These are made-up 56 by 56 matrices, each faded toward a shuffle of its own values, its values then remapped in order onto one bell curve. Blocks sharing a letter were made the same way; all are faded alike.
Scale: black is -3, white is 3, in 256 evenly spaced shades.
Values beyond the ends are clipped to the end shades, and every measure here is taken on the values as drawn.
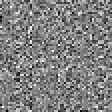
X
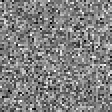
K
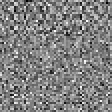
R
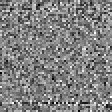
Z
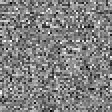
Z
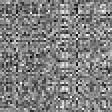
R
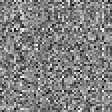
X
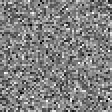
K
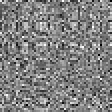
R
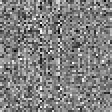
X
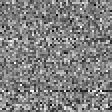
Z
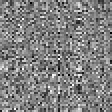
X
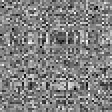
R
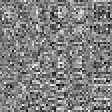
X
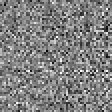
X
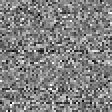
Z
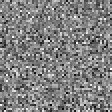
Z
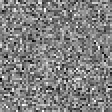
Z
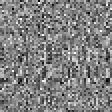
X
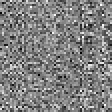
X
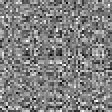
R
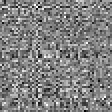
R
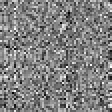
X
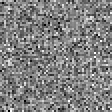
K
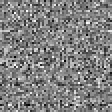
Z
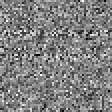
Z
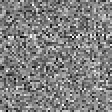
Z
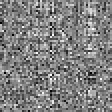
X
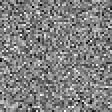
K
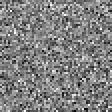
K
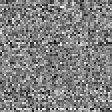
Z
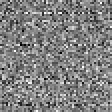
Z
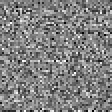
Z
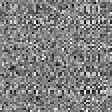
R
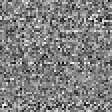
Z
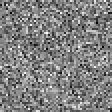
K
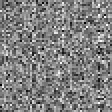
X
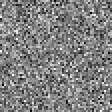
K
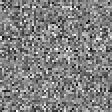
Z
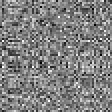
R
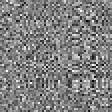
R
